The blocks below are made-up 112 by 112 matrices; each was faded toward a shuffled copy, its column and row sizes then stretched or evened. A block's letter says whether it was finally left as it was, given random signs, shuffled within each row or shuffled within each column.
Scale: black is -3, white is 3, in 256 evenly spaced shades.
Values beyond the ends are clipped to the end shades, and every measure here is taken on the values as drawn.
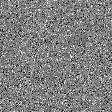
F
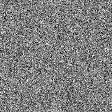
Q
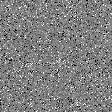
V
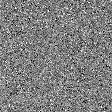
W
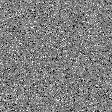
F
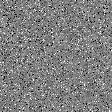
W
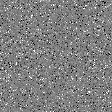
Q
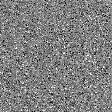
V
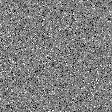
W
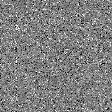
V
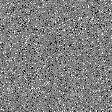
Q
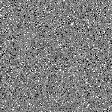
V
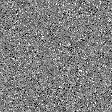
W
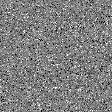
Q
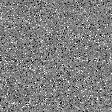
F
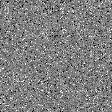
V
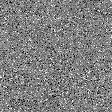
F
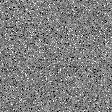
F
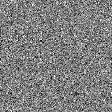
V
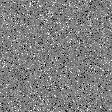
Q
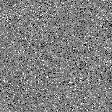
V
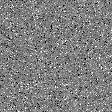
W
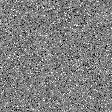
F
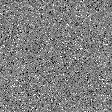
F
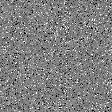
V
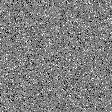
F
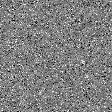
Q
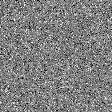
F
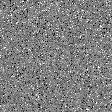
W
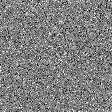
F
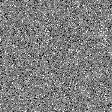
Q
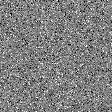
W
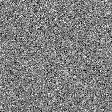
F
